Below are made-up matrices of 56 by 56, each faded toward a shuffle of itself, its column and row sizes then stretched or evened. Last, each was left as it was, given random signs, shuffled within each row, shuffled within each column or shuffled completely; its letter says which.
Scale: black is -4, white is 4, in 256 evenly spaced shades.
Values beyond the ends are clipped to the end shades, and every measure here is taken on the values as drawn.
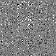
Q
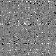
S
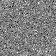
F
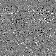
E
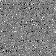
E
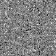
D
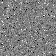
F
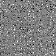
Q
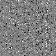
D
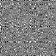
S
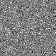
E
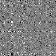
S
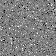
F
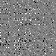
S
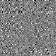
S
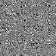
Q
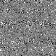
E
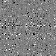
S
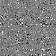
Q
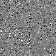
D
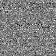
E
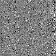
D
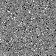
F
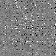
S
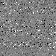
E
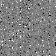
D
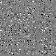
Q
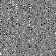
D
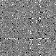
Q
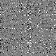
S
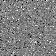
F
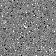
F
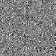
S
